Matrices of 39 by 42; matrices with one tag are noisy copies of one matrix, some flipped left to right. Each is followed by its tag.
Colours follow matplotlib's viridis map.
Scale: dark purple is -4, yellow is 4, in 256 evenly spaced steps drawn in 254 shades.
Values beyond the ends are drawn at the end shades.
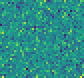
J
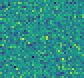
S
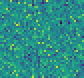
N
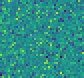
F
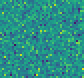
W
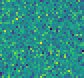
F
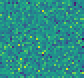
S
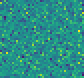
F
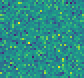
S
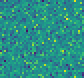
F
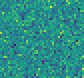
W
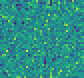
N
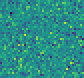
S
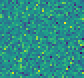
S
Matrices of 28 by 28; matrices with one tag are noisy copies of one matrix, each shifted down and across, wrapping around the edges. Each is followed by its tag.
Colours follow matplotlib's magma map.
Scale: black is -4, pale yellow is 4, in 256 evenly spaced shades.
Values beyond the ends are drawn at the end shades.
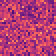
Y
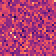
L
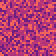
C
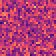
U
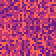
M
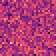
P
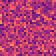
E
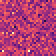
L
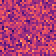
E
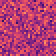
P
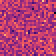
C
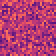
U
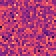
M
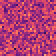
C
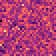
L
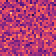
P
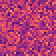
L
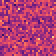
U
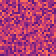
E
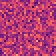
E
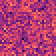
M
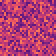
L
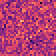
Y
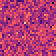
Y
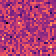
P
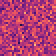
P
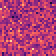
P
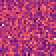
U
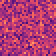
C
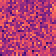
M
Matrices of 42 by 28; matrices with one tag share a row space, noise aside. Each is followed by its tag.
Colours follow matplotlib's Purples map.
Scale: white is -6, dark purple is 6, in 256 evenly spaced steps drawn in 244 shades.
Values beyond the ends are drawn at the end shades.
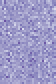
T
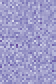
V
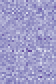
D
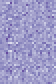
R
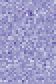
R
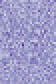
T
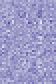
D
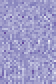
T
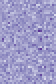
D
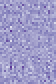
T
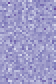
R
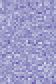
D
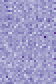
R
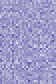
V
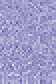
V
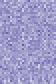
T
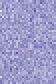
V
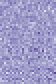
T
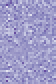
R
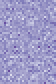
T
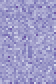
R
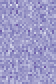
V
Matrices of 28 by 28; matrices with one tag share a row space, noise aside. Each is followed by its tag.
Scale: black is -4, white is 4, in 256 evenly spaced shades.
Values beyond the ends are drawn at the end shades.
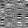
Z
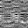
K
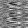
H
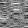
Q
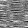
Q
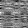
K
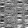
Z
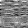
K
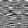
H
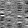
Z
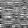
K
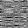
K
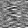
H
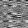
H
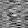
H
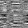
Q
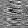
H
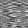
H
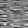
Q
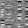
Z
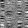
Z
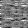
K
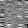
Z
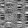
Z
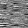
Q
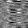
H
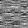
K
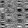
Z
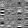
Z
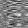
H
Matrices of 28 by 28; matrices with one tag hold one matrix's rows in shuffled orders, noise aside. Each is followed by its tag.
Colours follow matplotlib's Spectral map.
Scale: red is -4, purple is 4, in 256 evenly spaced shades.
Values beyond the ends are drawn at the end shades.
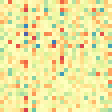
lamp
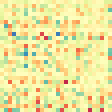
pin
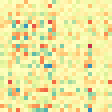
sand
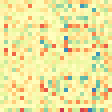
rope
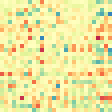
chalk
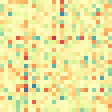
lamp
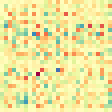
pin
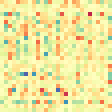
pin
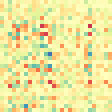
sand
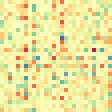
lamp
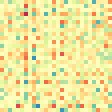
lamp
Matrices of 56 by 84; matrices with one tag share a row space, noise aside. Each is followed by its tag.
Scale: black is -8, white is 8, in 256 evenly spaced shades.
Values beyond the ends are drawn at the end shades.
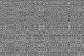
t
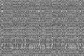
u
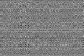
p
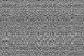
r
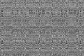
u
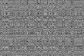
r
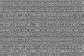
p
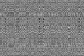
t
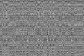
r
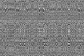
t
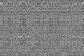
p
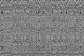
u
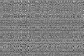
p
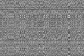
t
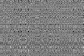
p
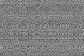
p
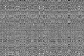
t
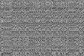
u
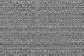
p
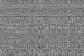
t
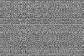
p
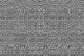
t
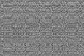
u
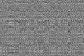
t
